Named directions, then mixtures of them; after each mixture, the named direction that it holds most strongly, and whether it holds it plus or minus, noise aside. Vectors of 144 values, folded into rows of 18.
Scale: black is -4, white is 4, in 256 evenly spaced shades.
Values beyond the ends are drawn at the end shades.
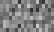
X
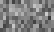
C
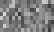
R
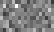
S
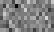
S, minus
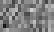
R, minus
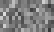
R, plus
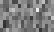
X, minus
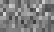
R, plus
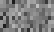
R, minus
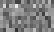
S, plus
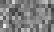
R, plus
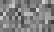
R, plus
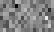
S, minus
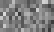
R, plus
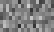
X, plus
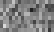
R, plus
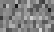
X, plus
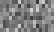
X, minus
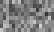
C, minus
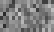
R, minus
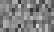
X, plus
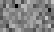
S, minus
